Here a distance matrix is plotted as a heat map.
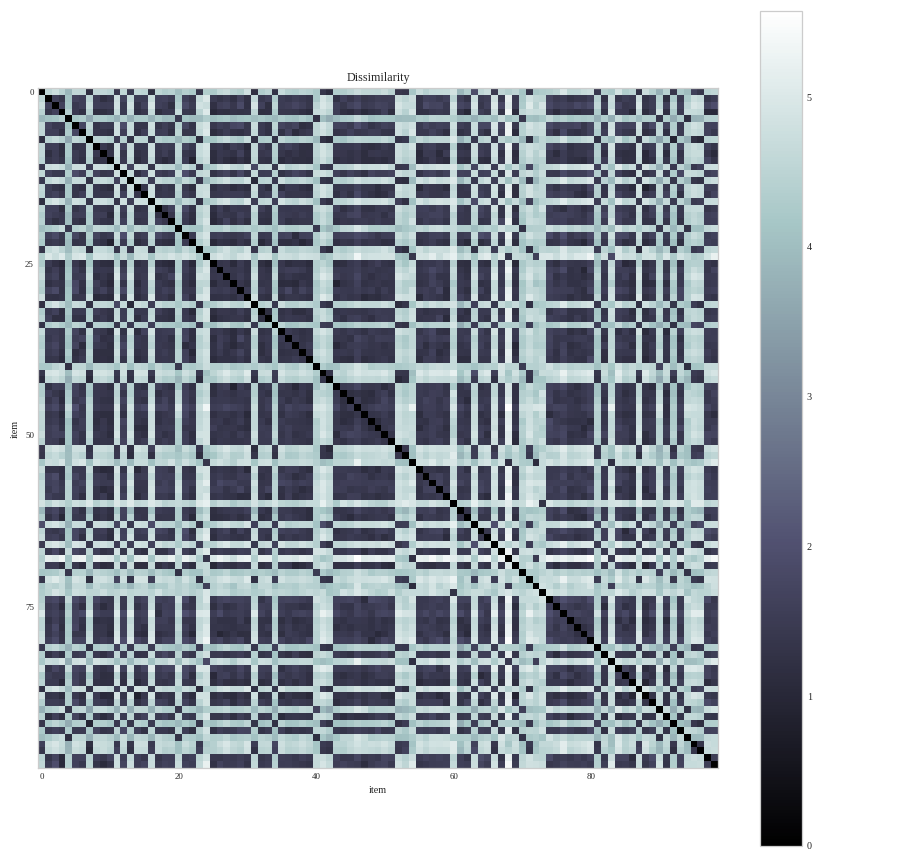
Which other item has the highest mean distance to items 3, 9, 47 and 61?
68
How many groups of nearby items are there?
5
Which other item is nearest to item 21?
37
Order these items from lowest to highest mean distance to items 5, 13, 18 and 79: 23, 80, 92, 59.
59, 80, 92, 23
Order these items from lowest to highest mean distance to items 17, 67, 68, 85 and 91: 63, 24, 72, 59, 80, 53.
59, 80, 72, 24, 53, 63
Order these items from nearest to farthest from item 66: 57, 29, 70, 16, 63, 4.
16, 63, 4, 70, 29, 57
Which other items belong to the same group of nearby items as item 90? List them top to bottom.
4, 20, 40, 70, 94
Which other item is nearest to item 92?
7
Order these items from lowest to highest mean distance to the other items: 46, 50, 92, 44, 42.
44, 50, 46, 92, 42
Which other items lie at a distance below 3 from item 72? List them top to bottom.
24, 54, 68, 83
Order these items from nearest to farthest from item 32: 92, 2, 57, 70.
57, 2, 92, 70
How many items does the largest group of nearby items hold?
66
